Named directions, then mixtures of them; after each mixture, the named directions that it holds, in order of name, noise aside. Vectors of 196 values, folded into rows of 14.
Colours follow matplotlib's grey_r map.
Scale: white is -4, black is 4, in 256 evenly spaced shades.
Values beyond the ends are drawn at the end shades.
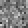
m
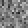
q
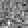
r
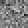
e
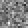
e, r.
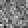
m.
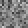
q.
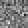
e, r.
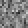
q.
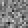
m, q, r.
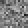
e.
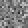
e, q, r.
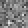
e, m, r.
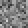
m, q.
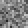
e, m, r.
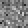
e, m, r.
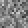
q.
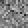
e.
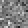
q, r.
